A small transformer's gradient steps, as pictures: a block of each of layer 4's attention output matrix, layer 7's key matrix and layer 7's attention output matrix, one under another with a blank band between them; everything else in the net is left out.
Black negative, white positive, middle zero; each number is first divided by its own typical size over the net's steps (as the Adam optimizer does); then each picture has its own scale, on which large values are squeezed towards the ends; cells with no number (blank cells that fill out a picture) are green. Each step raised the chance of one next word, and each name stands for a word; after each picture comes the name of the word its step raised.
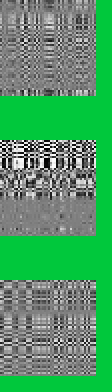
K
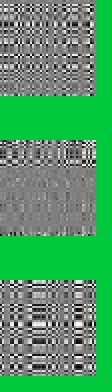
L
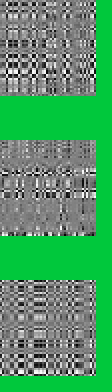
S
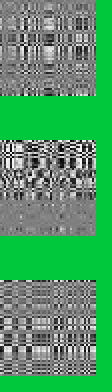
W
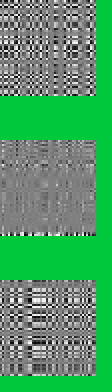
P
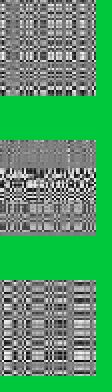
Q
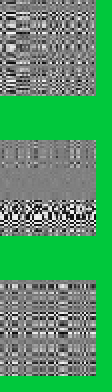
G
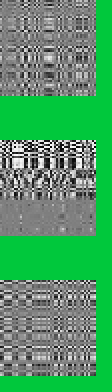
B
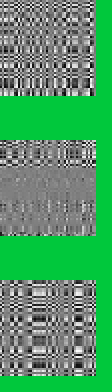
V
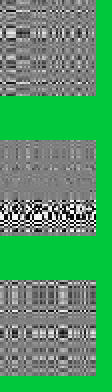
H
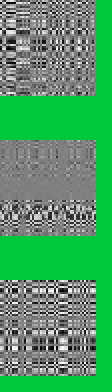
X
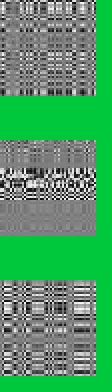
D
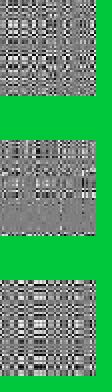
L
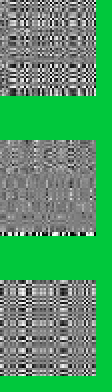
V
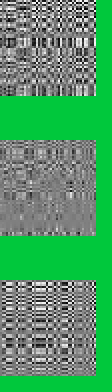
D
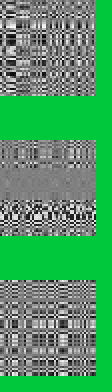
W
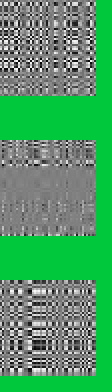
X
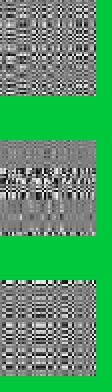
L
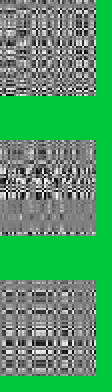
Q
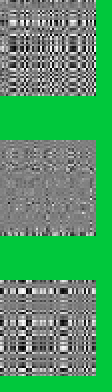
X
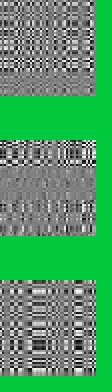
X
